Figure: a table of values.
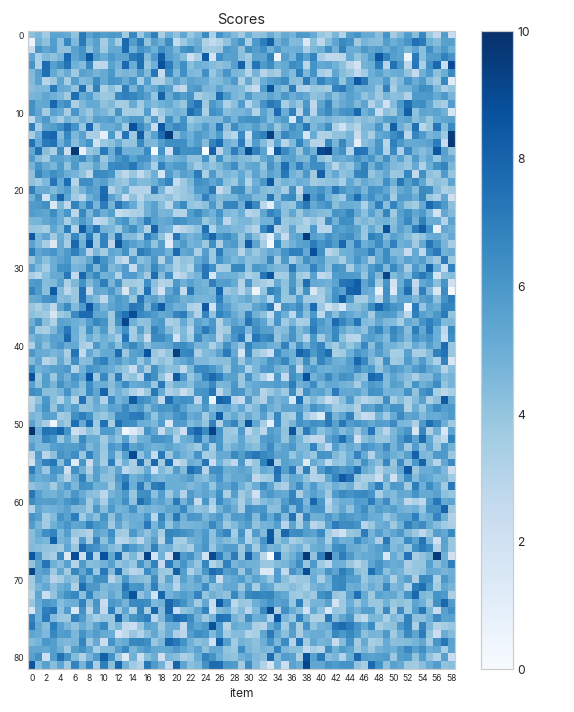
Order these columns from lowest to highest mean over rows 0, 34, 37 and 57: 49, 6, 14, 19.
6, 19, 14, 49
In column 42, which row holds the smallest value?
73
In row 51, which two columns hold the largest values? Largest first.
0, 25
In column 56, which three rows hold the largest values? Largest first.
67, 15, 4
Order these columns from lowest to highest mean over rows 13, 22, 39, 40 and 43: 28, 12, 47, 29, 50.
12, 47, 28, 29, 50
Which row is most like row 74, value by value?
55
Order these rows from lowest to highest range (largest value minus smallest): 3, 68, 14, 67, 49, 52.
68, 52, 49, 3, 14, 67
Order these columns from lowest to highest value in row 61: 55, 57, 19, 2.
2, 19, 55, 57
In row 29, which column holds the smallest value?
13
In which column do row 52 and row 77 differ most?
45
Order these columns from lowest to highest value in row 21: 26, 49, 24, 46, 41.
26, 41, 46, 49, 24
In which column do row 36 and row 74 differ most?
33
